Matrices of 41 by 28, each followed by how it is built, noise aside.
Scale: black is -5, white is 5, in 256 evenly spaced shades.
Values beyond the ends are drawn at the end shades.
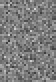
repeating rows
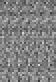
repeating columns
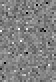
sparse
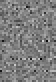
uneven rows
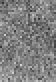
smooth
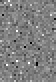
sparse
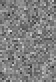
noise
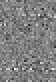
uneven rows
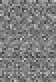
repeating columns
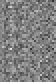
repeating rows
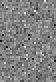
sparse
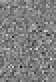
uneven rows
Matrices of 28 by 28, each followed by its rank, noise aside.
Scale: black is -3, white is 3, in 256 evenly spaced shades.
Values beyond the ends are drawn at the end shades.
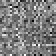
six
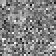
seven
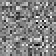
five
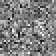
eight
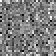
seven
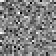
eight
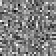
eight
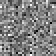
six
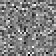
eight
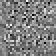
seven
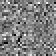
five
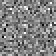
seven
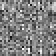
six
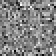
seven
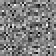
five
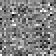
five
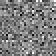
six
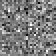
seven
